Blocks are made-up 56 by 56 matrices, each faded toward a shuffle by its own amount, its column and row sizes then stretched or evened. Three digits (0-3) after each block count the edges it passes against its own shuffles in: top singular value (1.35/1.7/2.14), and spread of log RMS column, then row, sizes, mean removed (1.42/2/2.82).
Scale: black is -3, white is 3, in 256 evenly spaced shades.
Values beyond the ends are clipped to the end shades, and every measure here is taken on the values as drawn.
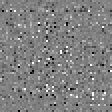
0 1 2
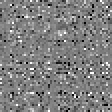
2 2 2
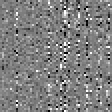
2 3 0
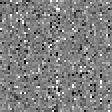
0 2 0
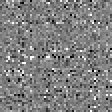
0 2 2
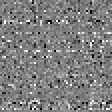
0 1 3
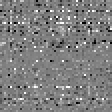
2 1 3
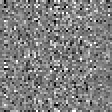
2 2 1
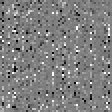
0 3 0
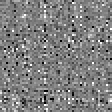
2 2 2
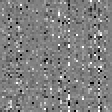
1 3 0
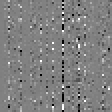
2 3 0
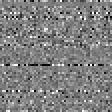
1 0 3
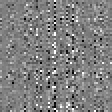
2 3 1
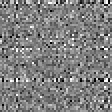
3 1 2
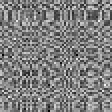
3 0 1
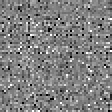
1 1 2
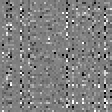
3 3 1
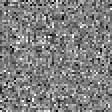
1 0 1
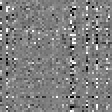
2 3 2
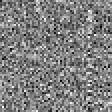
2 1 0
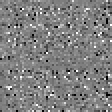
0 1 2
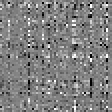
2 3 2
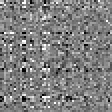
3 2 2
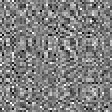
3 1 0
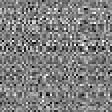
3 0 2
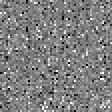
0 2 0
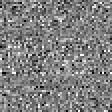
1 0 2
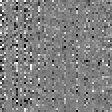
1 3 1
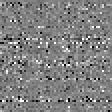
0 1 3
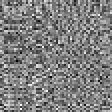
3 1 1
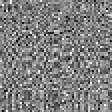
3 0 0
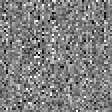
2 2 0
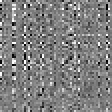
3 3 2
